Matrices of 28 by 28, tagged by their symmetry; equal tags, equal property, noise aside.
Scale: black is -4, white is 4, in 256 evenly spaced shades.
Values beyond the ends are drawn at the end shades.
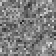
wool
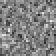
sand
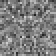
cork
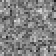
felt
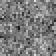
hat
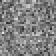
cork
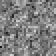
wool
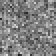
sand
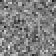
felt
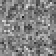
hat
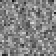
sand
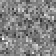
sand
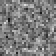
sand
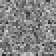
cork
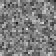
felt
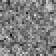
felt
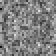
hat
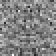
cork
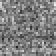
cork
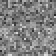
cork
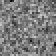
felt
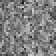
hat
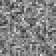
sand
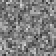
sand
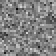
sand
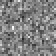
hat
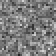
wool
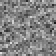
sand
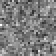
felt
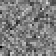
felt
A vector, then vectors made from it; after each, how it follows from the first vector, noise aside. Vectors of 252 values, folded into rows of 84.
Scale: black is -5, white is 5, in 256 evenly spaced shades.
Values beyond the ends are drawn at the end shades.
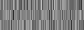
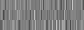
reversed, negated, partly zeroed.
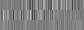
reversed, partly zeroed.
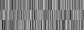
reversed.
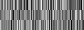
scaled up.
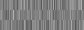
negated, shrunk.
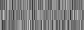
reversed.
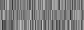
reversed.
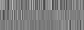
reversed, negated, partly zeroed.
